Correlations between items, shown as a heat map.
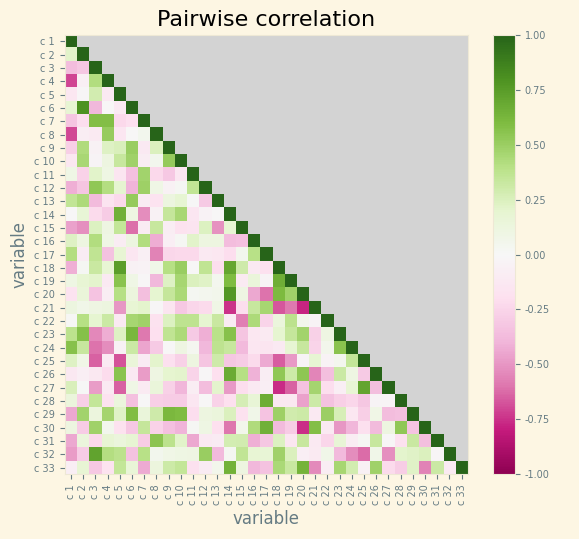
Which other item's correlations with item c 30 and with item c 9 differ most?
c 20
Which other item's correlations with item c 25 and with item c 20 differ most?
c 18
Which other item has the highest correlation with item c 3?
c 32
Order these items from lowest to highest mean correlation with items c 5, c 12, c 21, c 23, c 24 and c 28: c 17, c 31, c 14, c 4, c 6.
c 4, c 31, c 6, c 14, c 17
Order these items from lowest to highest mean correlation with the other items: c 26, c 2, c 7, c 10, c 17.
c 17, c 7, c 26, c 2, c 10
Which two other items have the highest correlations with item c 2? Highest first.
c 6, c 23
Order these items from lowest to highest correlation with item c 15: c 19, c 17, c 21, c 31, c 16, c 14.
c 16, c 21, c 19, c 17, c 14, c 31
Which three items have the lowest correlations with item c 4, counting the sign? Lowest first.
c 1, c 24, c 23
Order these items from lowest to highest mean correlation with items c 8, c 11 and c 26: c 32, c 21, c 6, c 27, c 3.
c 21, c 6, c 27, c 3, c 32
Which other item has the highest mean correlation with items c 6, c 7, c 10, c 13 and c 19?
c 22
